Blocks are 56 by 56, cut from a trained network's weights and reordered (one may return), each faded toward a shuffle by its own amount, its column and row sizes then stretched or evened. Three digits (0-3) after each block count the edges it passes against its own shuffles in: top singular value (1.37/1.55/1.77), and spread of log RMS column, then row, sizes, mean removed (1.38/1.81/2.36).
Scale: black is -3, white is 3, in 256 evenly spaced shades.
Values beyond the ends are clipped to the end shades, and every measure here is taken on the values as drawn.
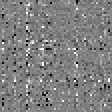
1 3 2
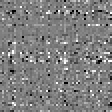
0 3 3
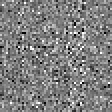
1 2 1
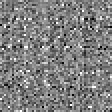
0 0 2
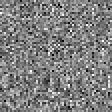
3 1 1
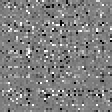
2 2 3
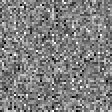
1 1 0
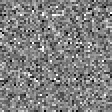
0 0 2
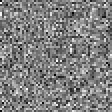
3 1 0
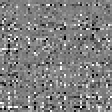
2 3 3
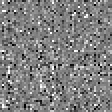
1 2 1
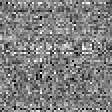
3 1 2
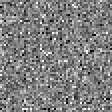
0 0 2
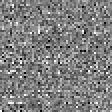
0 2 2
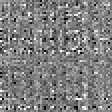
2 2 3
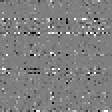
2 2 3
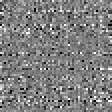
0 1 3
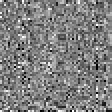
2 2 1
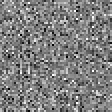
3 2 0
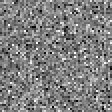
0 0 0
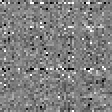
3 3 1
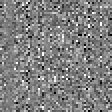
0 3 0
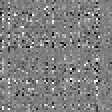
0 3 3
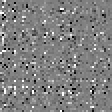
0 3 2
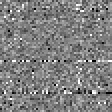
3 1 2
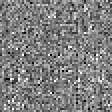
1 0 1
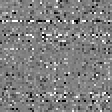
2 2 3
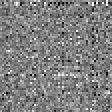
2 2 1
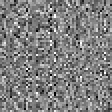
3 3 0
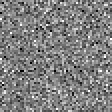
1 0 0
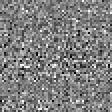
3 0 2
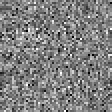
1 0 1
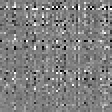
3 3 3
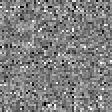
1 1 2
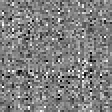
1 3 2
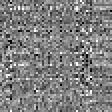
2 3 1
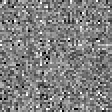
0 1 2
